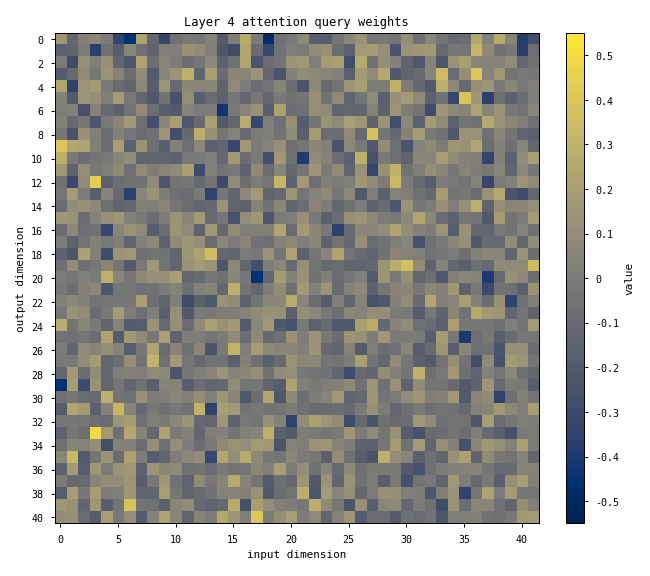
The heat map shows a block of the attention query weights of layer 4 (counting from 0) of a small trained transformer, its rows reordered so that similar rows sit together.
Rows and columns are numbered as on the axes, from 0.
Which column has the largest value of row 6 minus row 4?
1
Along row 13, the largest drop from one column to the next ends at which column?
39
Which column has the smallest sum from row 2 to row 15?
14
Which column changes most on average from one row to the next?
4
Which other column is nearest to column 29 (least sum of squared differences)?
3
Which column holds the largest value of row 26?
15
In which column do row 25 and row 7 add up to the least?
35
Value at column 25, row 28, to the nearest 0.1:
-0.3
